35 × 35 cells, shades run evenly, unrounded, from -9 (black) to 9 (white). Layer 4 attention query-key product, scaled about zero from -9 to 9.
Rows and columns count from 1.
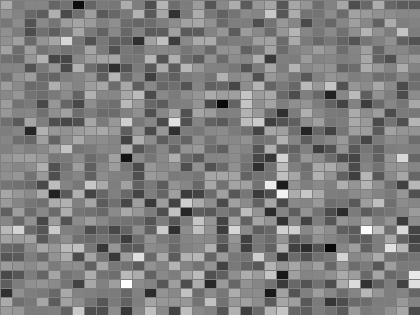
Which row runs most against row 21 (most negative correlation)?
18
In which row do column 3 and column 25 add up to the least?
15
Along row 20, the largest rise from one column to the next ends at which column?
31
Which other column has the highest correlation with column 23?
5
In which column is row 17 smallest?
27
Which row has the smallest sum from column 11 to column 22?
22
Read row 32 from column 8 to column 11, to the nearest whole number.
3 0 2 9
